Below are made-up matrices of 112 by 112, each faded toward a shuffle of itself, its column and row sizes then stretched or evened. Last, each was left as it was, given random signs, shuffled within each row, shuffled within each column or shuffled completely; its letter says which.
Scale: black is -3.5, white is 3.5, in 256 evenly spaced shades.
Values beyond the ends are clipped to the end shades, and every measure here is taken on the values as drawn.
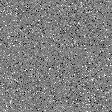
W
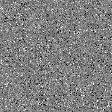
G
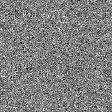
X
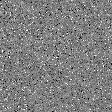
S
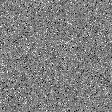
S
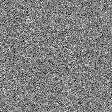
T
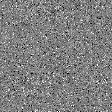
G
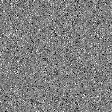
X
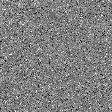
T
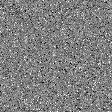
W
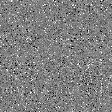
X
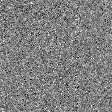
T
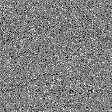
G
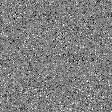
W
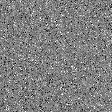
T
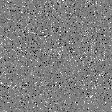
X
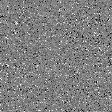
X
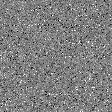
W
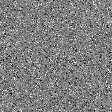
G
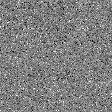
W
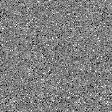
X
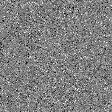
T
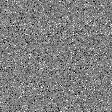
W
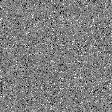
G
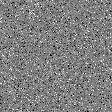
S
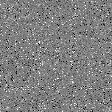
X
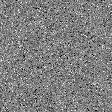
S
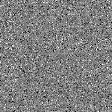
X
